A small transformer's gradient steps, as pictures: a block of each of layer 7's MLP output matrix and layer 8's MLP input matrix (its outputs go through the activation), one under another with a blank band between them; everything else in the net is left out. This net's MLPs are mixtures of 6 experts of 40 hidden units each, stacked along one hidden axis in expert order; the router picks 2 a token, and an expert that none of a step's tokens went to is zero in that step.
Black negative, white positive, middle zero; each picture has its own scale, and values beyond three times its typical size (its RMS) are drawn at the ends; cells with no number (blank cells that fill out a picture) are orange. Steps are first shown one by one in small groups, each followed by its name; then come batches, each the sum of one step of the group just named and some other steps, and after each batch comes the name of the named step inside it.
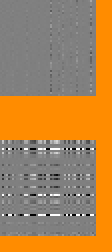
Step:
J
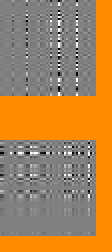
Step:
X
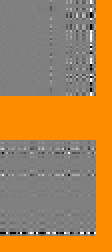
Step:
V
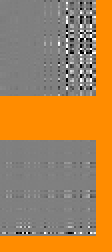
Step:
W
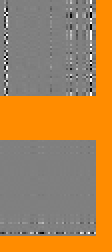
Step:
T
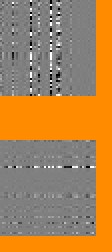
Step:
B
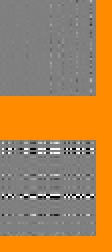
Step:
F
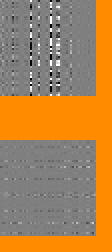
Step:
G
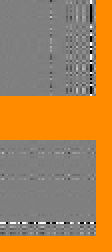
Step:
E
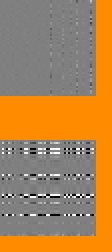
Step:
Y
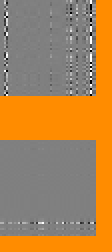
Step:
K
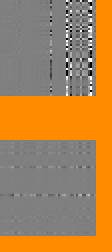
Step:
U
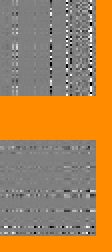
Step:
U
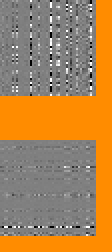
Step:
G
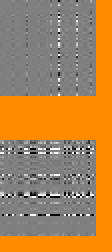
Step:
Y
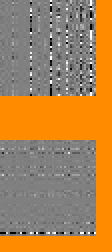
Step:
V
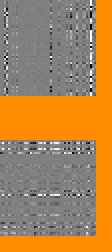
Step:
T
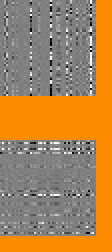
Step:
K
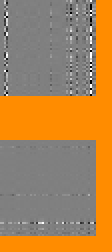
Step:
K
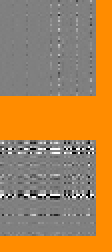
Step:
F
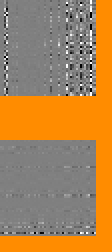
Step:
T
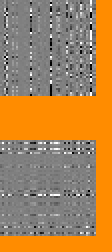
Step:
T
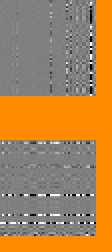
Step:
E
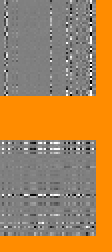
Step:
K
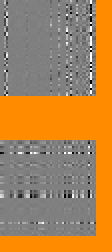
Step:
K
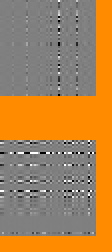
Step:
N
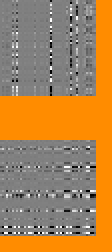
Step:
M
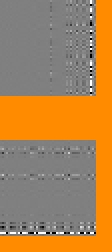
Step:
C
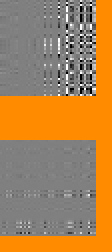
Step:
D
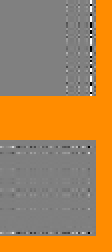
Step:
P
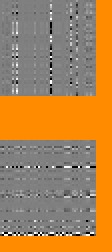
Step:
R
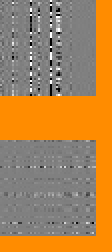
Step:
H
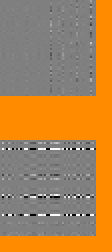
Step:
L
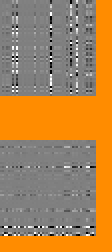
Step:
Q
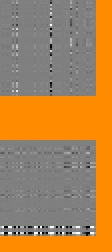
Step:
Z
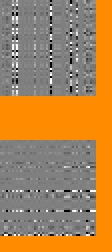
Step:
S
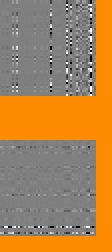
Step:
Q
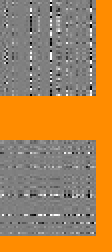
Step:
H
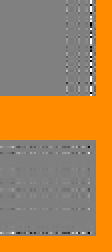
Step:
P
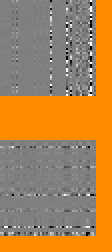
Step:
P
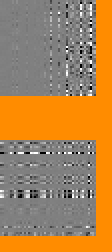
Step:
N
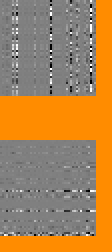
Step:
S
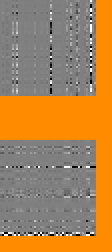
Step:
R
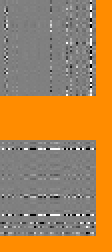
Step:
L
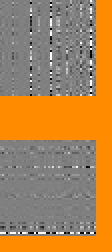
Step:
C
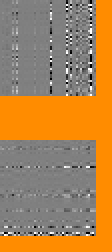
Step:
R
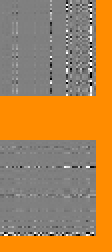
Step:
R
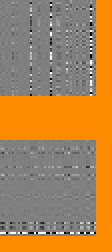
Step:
C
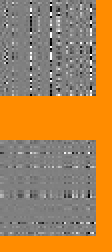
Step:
H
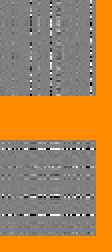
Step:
L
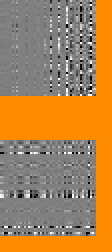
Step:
D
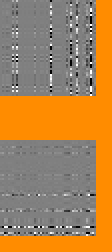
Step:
Q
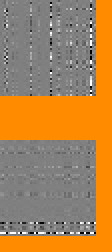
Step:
C
